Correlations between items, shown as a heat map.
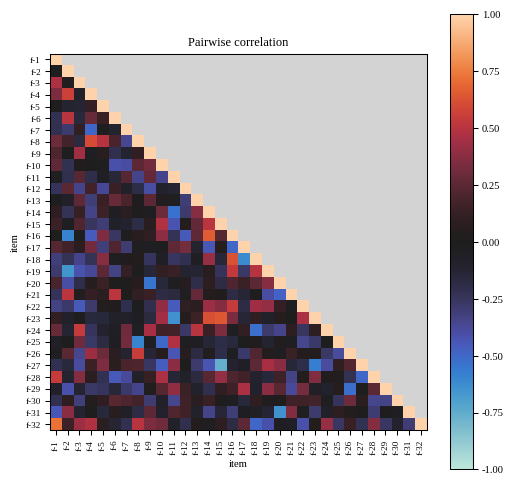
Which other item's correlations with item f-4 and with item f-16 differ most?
f-2
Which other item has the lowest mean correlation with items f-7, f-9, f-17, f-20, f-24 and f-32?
f-18
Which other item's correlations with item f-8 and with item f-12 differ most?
f-5
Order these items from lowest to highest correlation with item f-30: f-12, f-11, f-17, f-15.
f-11, f-17, f-15, f-12
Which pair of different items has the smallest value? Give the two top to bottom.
f-15, f-27
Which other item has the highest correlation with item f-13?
f-24
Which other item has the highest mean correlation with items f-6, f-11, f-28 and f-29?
f-17
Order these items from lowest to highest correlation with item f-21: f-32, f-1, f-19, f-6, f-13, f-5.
f-19, f-1, f-32, f-5, f-13, f-6
